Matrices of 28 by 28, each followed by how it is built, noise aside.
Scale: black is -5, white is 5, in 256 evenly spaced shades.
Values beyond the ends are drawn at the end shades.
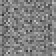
repeating rows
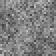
smooth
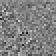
lower triangular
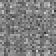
blocks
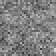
smooth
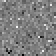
sparse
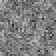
smooth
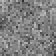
smooth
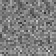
repeating columns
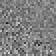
lower triangular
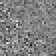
lower triangular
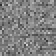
blocks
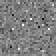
sparse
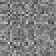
low rank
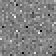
sparse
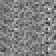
repeating rows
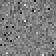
sparse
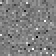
sparse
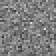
repeating columns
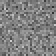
repeating columns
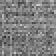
blocks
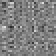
low rank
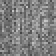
blocks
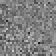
lower triangular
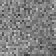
smooth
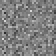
repeating rows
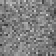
smooth
